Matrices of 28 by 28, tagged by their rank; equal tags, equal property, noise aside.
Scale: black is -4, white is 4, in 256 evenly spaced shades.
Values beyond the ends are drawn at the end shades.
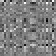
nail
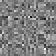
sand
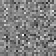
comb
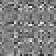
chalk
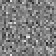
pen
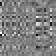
nail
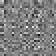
chalk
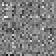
comb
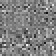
comb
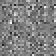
sand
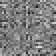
comb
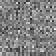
comb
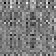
chalk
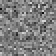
pen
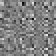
chalk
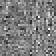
comb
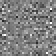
comb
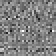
comb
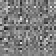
sand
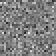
pen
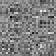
sand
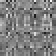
chalk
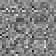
comb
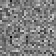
pen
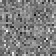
pen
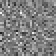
comb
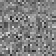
pen
